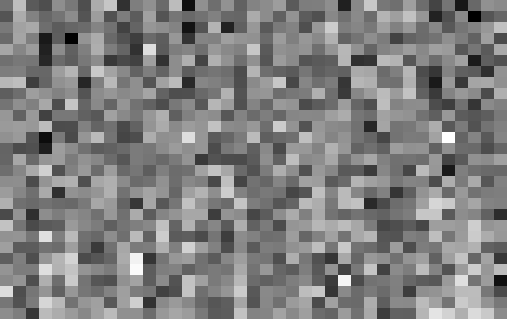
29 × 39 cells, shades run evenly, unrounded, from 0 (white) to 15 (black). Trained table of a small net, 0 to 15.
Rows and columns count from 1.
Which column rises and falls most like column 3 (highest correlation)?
17
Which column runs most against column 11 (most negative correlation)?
12
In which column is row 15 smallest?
23
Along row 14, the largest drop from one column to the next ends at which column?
5
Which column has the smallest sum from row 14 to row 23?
25
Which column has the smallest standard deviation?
21
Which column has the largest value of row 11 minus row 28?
4
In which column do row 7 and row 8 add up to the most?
34
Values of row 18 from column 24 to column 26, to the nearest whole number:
10 4 7
